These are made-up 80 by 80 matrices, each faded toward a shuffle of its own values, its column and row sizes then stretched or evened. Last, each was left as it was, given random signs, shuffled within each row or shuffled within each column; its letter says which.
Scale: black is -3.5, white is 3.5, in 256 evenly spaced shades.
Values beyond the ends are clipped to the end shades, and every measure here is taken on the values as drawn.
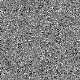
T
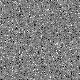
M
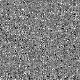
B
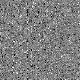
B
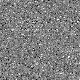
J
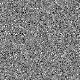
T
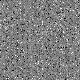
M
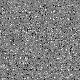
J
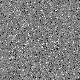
M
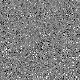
T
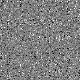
T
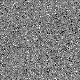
M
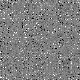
B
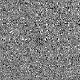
B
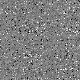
T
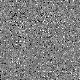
T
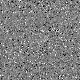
J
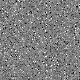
M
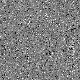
M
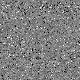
J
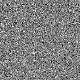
T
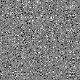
B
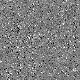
T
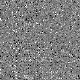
B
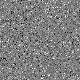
J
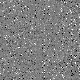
M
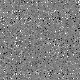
T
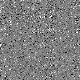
T
